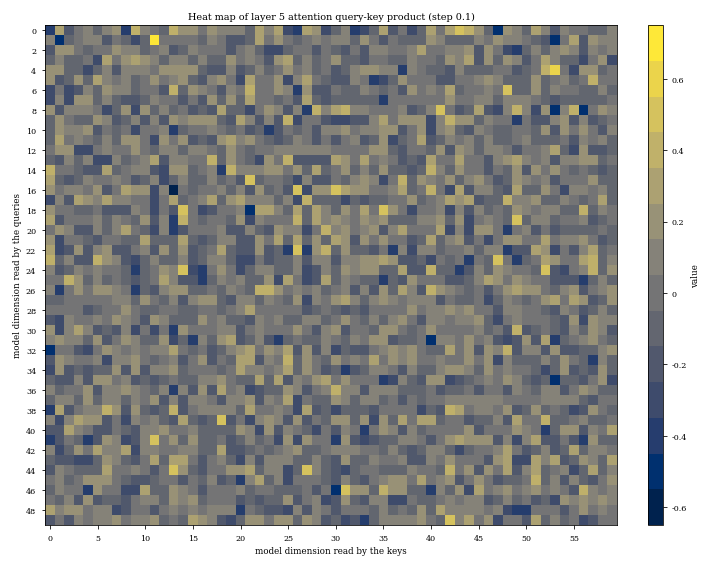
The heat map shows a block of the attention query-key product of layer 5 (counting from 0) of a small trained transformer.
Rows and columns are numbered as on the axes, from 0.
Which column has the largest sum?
42
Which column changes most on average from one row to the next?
53
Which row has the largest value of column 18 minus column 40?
31
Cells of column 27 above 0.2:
6
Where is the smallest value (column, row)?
13, 16
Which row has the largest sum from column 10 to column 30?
0
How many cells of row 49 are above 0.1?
14
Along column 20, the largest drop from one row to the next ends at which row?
45
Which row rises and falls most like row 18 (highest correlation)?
19
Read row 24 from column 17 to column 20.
0 0.2 0 -0.3
